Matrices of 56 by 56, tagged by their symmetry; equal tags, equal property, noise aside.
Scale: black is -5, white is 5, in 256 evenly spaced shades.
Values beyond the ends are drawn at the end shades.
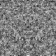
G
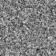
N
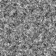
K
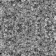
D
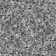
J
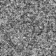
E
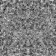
G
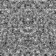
G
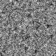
K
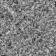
K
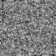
J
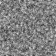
J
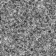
K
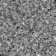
K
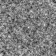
E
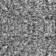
D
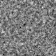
K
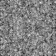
D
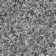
K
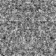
G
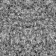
G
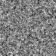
N
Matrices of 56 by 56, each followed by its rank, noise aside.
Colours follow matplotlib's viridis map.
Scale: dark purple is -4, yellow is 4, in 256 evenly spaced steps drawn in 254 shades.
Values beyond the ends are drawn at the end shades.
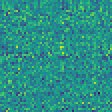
eight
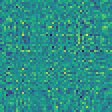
five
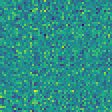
eight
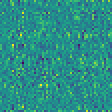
eight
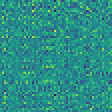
five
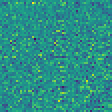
eight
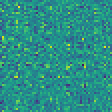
five
